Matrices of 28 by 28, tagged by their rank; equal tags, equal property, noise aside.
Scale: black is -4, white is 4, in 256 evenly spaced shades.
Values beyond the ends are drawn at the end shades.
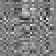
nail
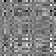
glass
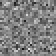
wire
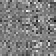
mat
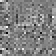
wire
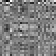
nail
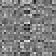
nail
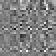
nail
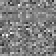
wire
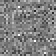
wire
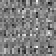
mat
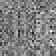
mat
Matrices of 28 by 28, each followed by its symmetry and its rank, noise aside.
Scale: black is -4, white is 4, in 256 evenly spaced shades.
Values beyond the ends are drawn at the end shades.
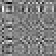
antisymmetric, rank two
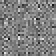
antisymmetric, rank four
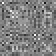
symmetric, rank three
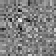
symmetric, rank four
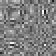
symmetric, rank four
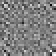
symmetric, rank four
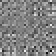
symmetric, rank three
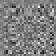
no symmetry, rank three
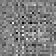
no symmetry, rank four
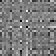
symmetric, rank two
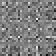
symmetric, rank three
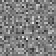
antisymmetric, rank four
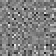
antisymmetric, rank four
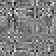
no symmetry, rank four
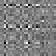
no symmetry, rank two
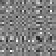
symmetric, rank three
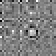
symmetric, rank two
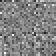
symmetric, rank four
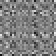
antisymmetric, rank two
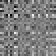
symmetric, rank two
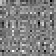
no symmetry, rank four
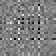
no symmetry, rank two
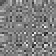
symmetric, rank three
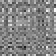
no symmetry, rank two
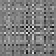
symmetric, rank two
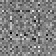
antisymmetric, rank four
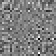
symmetric, rank three
